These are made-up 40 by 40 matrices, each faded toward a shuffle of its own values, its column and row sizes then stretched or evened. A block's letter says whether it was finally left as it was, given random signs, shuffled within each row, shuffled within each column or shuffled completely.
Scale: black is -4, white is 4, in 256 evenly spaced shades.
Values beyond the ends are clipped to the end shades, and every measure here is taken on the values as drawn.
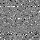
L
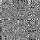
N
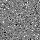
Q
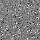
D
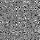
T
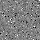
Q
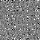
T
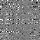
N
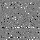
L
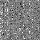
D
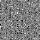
T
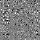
T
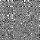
N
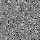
D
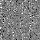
D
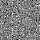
D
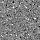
Q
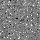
Q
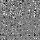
T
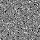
Q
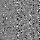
D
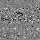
L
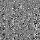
T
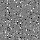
D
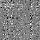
T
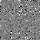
T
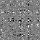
T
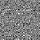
N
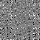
T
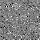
L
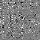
T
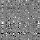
N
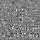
T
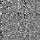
T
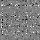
T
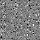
D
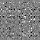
N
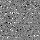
L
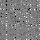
N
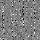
D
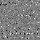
L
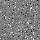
D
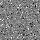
Q
